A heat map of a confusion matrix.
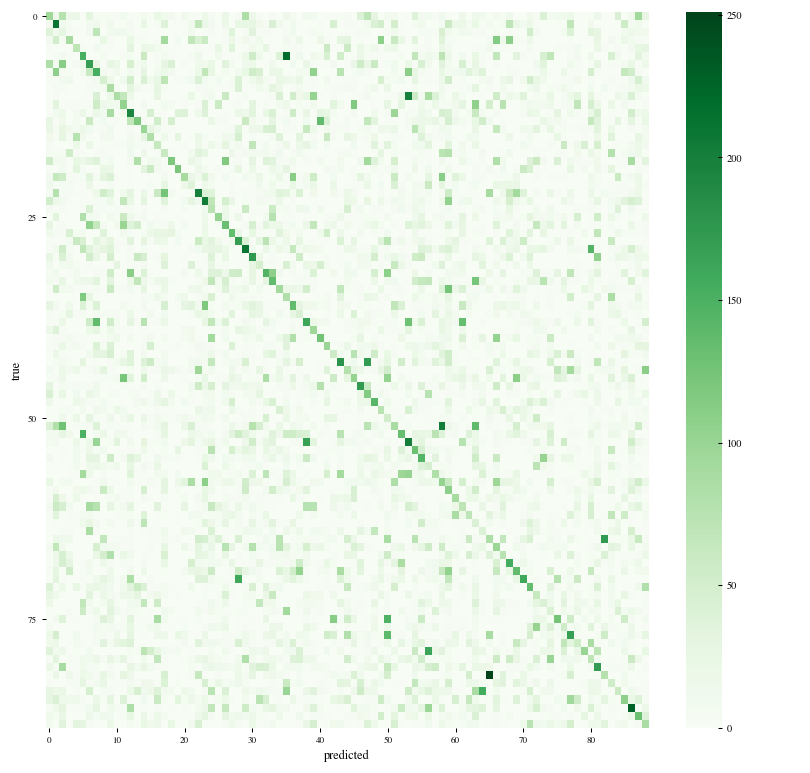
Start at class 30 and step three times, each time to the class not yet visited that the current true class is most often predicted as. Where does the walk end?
7
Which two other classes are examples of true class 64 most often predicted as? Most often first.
6, 48
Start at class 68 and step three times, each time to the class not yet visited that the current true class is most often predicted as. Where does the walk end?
35
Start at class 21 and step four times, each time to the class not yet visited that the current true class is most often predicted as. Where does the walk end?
63
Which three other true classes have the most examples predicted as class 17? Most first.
22, 3, 8
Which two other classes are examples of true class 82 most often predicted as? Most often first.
65, 22
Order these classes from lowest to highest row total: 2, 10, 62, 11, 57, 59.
2, 62, 59, 57, 11, 10
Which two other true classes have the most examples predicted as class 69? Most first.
45, 22
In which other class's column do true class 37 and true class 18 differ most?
26
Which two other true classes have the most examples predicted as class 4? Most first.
15, 28
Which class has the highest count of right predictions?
86
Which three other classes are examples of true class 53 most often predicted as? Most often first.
38, 7, 61
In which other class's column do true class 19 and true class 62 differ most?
60
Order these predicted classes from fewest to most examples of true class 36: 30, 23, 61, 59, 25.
25, 59, 30, 61, 23
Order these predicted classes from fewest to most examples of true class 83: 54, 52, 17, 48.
52, 48, 17, 54
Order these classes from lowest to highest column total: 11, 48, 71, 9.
11, 48, 71, 9
